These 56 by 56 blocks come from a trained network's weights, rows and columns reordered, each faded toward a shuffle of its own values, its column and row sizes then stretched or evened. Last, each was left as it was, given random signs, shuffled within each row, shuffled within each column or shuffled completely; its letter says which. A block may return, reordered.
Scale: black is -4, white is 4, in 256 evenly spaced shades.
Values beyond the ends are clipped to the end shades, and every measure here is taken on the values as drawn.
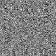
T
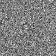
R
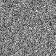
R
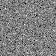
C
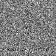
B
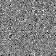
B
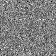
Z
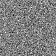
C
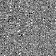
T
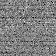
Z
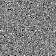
Z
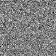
B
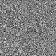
T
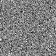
R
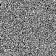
C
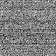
Z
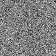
Z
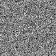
R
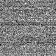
Z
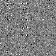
B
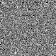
B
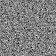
C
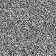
Z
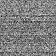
Z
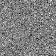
R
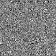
B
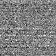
T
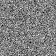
C
